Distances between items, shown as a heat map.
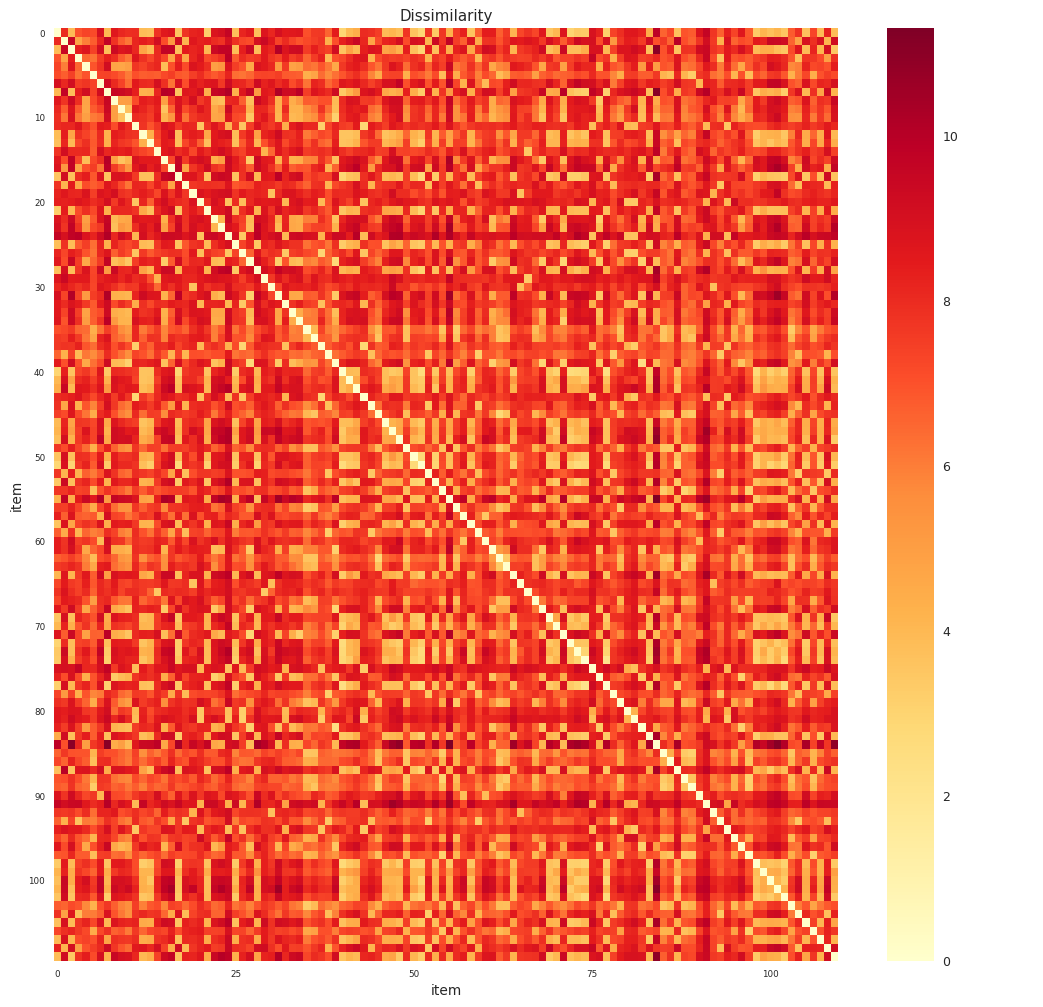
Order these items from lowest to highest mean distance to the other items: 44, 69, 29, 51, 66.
51, 69, 44, 66, 29
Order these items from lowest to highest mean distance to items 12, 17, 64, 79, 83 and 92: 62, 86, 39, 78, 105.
105, 62, 86, 78, 39
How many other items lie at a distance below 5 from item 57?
3
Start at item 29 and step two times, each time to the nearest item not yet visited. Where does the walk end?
14
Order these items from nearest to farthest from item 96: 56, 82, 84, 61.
82, 61, 84, 56
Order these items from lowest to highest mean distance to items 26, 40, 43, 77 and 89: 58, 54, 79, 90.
58, 54, 79, 90
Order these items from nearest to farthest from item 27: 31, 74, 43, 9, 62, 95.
31, 9, 62, 95, 43, 74
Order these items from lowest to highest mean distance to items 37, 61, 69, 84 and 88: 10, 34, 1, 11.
10, 34, 11, 1
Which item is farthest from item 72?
84
